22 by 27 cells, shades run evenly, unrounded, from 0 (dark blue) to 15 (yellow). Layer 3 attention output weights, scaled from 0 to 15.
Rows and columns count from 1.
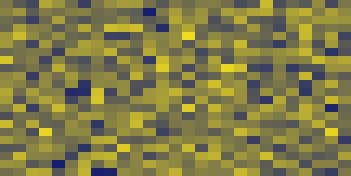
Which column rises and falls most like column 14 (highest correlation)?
16
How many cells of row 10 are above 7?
13
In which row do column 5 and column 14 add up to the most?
3
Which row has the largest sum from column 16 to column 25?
2
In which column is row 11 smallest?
7
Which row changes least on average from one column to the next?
18
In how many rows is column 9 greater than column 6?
11
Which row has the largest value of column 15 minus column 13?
4
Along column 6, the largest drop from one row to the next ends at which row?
12
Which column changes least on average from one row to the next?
14
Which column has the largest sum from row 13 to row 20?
17
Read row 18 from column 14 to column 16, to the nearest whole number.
9 8 8
